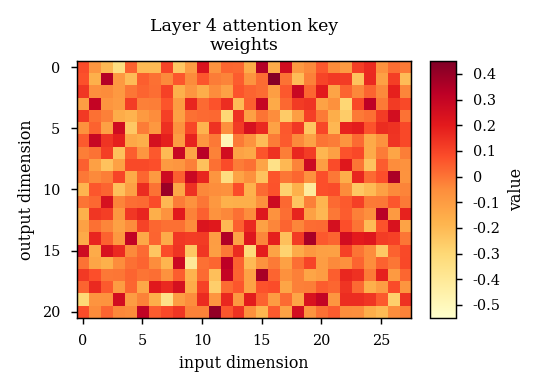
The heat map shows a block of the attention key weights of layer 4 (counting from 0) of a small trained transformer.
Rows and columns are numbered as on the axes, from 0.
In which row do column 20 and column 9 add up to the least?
16
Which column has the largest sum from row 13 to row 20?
12
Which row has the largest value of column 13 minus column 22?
4
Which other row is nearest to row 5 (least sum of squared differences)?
2
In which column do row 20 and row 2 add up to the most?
18
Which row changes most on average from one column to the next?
14
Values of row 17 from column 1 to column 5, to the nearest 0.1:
0.1 0 0 0 0
